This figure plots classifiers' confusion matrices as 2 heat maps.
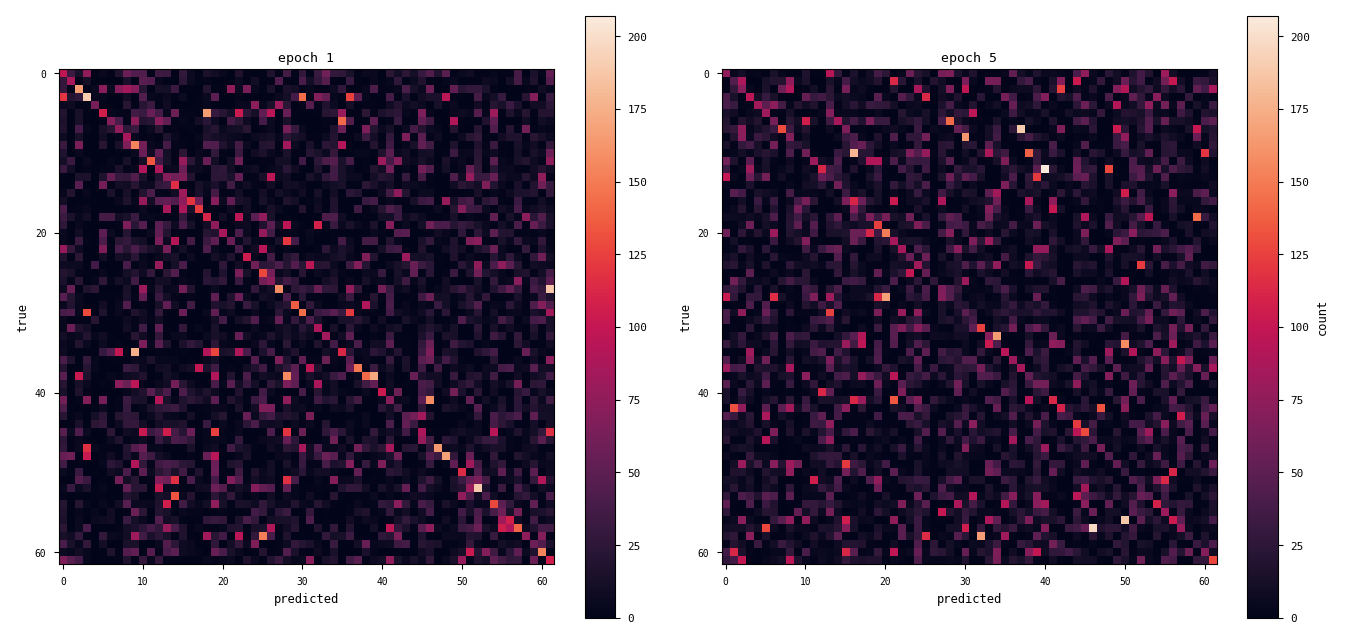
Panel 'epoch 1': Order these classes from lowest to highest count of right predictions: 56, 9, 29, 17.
56, 17, 29, 9
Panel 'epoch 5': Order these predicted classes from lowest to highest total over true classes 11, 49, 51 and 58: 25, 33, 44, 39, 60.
60, 33, 44, 39, 25
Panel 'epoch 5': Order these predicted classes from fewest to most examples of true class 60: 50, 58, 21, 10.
50, 10, 58, 21
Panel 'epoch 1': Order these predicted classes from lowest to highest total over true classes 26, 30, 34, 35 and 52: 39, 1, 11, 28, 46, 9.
11, 39, 1, 28, 46, 9
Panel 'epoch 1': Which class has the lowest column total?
4
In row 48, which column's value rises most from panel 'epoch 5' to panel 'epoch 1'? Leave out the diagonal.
19
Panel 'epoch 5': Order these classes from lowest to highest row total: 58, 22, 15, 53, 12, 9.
9, 15, 58, 22, 53, 12
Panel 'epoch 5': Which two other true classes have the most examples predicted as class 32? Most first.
58, 37
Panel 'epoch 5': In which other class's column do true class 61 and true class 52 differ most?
2
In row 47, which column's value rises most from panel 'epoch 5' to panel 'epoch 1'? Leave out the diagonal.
3
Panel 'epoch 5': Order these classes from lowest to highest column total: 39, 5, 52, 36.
36, 5, 52, 39
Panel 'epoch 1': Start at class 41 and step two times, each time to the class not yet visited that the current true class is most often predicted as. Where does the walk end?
45
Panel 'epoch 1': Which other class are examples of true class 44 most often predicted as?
43
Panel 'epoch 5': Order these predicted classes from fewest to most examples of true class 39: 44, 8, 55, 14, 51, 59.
59, 14, 8, 55, 51, 44
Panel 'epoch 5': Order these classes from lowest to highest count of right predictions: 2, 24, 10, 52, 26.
26, 52, 10, 2, 24
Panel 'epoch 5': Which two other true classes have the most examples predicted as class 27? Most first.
55, 16
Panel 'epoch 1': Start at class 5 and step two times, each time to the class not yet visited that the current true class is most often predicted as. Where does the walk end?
22
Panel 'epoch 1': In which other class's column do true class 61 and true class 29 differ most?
38
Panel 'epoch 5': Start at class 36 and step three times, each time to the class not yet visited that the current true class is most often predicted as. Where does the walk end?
5
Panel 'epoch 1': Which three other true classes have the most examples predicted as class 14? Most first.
53, 51, 21
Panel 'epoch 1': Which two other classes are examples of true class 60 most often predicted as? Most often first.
51, 53
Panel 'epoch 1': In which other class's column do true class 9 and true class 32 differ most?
35
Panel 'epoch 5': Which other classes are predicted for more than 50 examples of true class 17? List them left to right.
9, 16, 33, 41
